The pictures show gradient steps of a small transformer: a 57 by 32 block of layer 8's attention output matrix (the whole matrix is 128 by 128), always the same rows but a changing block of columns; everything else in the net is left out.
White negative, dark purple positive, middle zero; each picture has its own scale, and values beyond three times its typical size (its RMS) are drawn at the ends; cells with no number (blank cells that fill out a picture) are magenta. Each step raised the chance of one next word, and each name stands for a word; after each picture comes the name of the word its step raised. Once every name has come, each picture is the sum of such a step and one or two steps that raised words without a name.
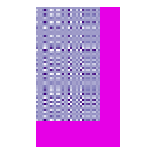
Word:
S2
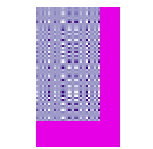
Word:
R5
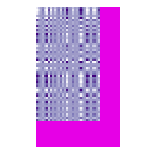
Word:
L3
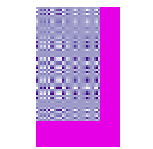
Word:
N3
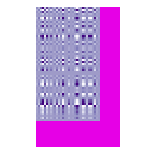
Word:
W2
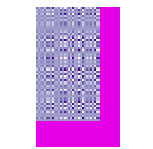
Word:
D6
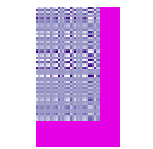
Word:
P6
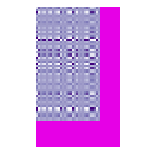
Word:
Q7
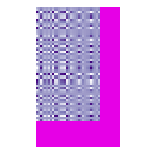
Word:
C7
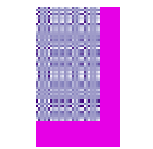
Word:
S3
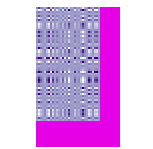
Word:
N3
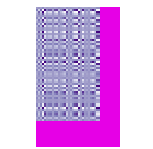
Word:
Q7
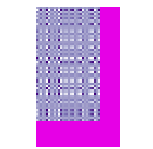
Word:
N3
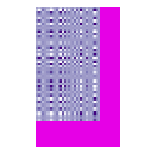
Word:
Q7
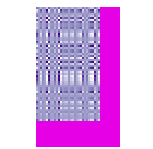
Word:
L3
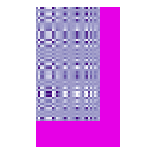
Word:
R5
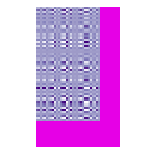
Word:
N3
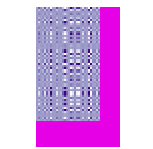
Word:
S2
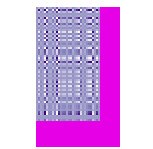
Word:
P6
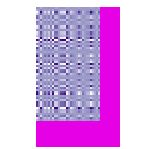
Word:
Q7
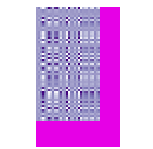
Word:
D6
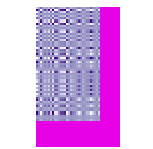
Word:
S3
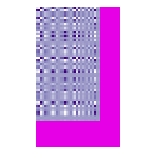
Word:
W2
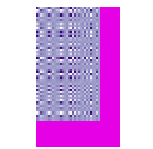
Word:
C7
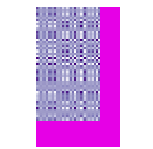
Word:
Q7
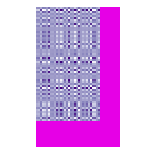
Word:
N3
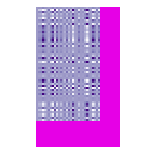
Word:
N3
